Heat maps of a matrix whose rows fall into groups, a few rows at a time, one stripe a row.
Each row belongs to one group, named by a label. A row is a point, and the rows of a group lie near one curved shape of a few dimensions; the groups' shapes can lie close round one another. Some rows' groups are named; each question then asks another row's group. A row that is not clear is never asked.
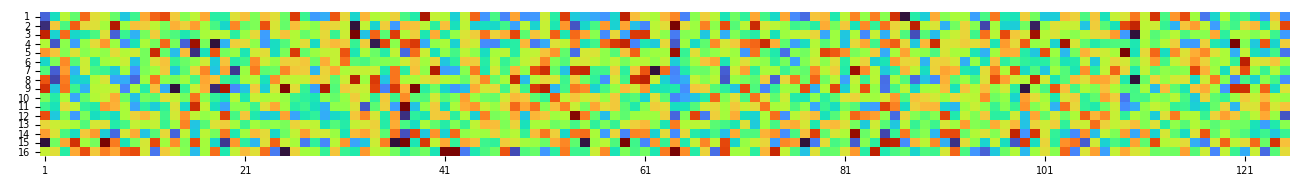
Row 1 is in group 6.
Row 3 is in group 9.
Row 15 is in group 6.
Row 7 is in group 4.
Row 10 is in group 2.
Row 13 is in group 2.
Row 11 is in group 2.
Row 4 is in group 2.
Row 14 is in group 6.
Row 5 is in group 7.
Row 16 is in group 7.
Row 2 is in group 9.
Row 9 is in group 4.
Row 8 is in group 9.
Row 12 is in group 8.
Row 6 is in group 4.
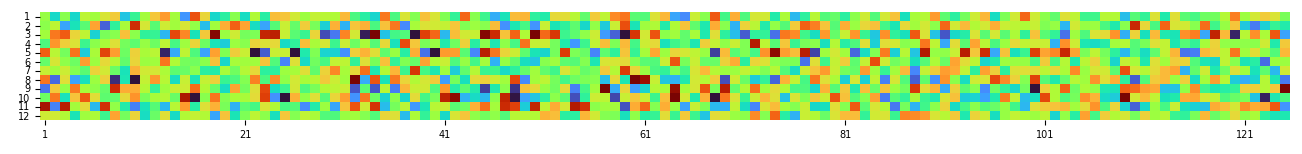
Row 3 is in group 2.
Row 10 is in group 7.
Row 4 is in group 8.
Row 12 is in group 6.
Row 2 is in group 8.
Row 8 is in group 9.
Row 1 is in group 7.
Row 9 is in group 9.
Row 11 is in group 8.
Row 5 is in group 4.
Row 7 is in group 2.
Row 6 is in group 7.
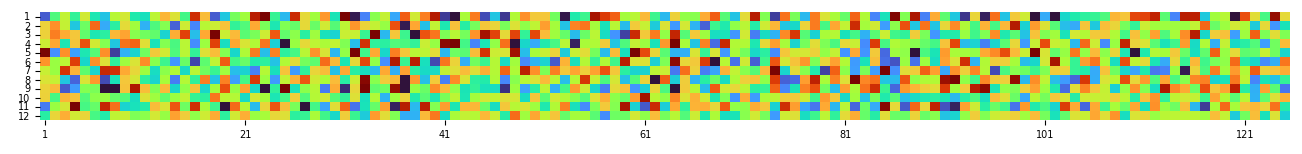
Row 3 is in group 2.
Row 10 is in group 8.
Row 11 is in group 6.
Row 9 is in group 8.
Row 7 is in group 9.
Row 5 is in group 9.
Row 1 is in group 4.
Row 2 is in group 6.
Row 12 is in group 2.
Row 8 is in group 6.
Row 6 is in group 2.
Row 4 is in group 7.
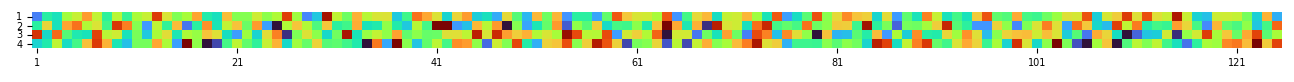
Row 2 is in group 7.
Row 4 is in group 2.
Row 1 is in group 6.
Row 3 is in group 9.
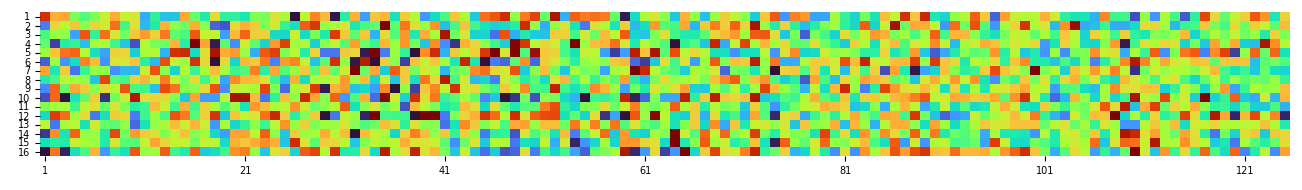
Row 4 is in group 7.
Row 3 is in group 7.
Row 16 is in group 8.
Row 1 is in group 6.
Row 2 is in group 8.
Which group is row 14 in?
9
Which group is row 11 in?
7
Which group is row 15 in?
9
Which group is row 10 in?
8
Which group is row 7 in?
9
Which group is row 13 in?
7
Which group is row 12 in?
2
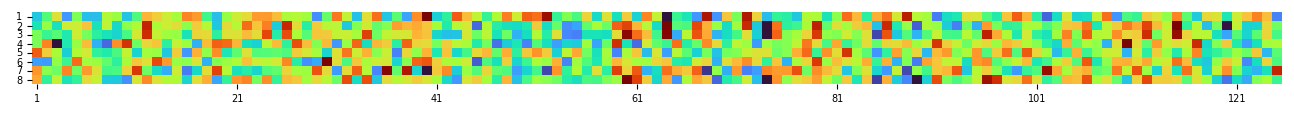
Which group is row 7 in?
2
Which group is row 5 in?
6
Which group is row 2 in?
9
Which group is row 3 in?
9
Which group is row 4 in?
8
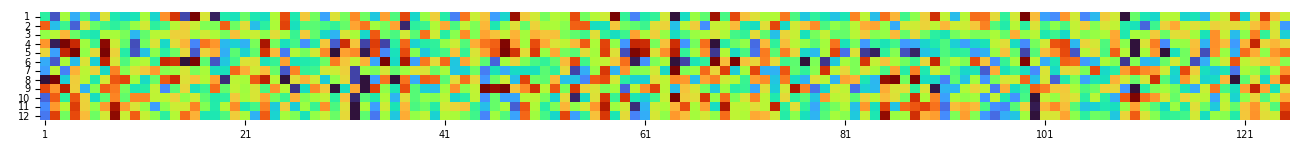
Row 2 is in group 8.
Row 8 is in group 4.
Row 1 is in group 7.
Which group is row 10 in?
9
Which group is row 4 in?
8
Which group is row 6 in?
7
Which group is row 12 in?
9
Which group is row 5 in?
8
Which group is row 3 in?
2
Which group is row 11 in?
9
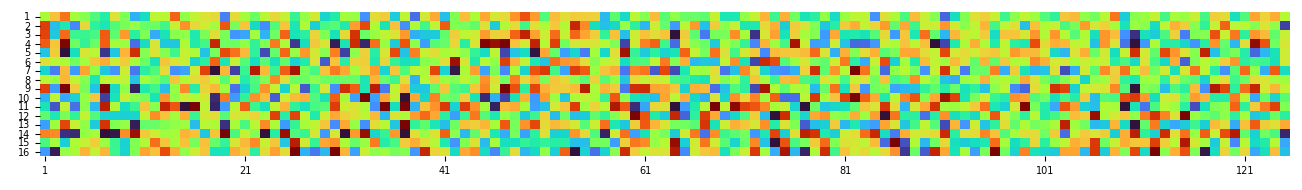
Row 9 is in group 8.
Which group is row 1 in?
2
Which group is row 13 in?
8
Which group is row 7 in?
4
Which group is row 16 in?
6
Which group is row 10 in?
6
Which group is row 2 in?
8
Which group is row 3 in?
9
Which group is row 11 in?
7
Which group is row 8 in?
2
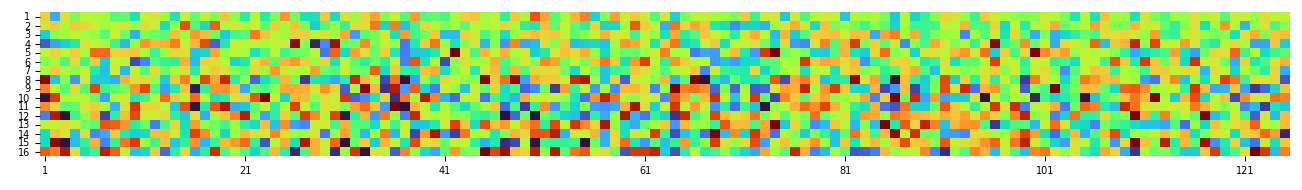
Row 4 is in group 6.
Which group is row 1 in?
4
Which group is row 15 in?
8
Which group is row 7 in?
2
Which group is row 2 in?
2
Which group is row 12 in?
8
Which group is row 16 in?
6
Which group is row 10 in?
4
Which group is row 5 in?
4
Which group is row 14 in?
2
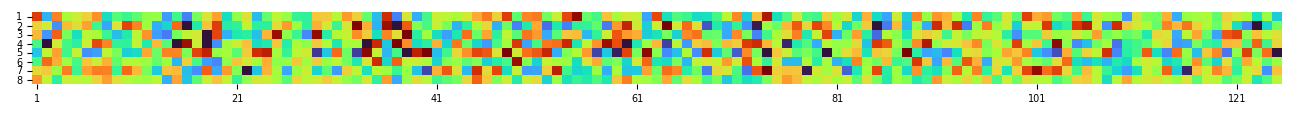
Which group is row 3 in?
4
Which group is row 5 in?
2
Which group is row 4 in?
2
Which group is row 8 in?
2
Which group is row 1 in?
4
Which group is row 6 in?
8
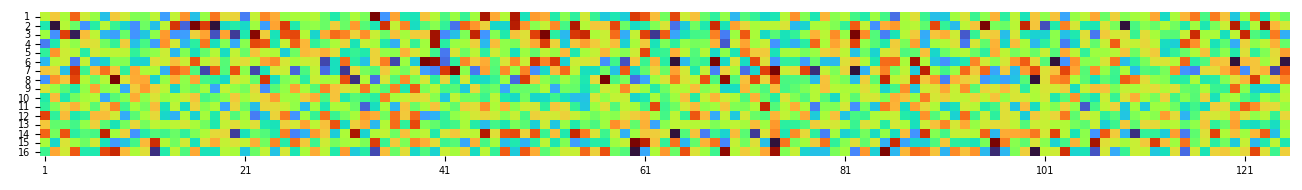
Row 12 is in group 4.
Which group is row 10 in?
8
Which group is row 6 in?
2
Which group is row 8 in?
9
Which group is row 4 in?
4
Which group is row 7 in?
4
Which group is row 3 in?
4
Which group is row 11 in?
6
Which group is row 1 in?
2
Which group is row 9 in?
2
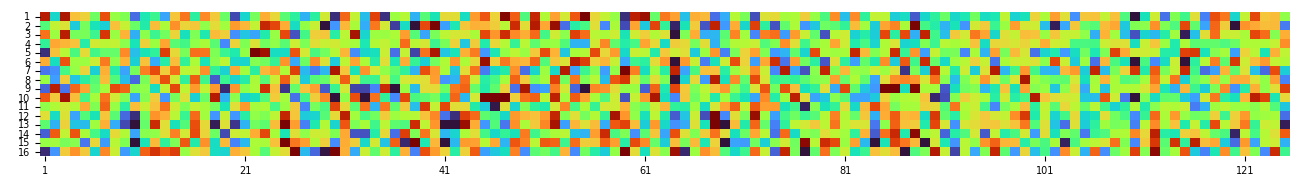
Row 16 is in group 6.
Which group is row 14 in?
4
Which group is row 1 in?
8
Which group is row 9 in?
4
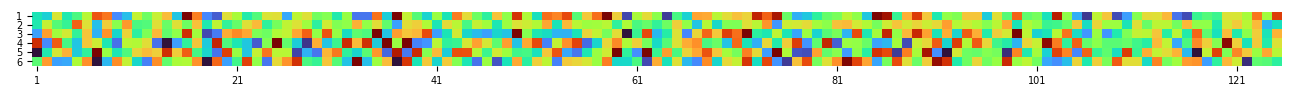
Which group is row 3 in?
8
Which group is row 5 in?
6
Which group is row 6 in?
6
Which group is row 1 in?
2
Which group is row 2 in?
6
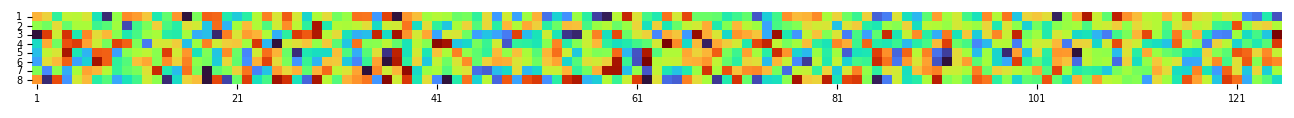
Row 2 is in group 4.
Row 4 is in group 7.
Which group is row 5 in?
6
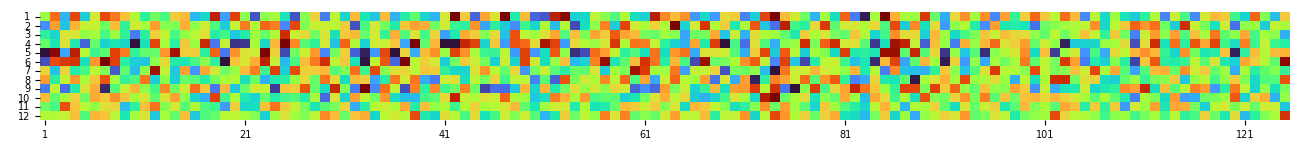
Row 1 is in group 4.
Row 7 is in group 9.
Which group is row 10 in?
4
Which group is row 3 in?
7
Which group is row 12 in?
2
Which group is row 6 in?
8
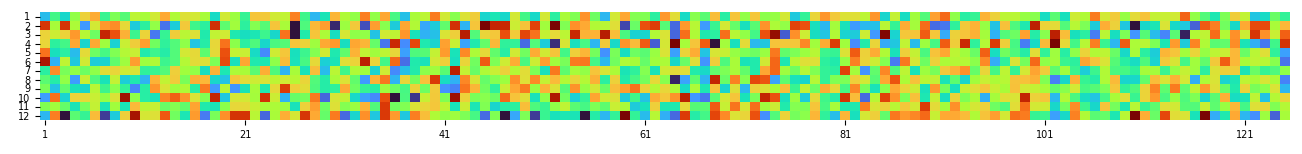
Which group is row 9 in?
7
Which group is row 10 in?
4
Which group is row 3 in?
9
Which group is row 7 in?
4
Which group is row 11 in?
8
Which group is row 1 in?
6
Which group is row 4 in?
2
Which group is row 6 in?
8
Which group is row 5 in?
8
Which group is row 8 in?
2
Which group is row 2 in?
6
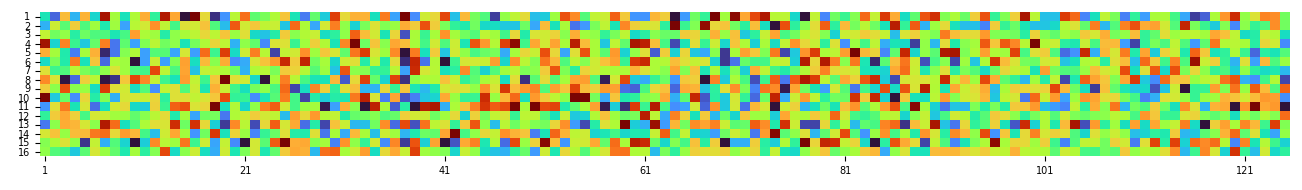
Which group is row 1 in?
7
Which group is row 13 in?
6
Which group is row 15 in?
7
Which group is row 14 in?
4
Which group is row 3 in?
8
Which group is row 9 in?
9
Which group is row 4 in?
9
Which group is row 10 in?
8
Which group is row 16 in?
2
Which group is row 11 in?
2
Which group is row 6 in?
7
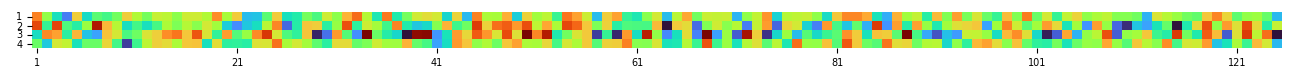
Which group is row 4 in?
7
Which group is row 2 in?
9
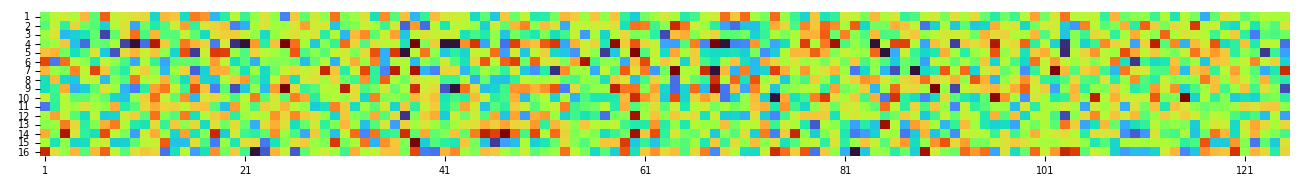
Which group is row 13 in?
6
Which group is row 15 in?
2
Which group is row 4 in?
7
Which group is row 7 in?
2
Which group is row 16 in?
4
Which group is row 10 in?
9
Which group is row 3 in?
8
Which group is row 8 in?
8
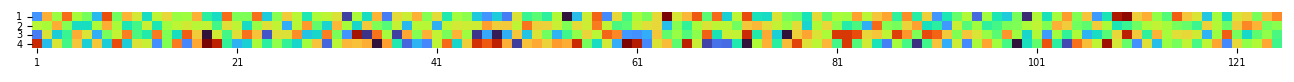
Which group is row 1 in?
9
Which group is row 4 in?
8
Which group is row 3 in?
6
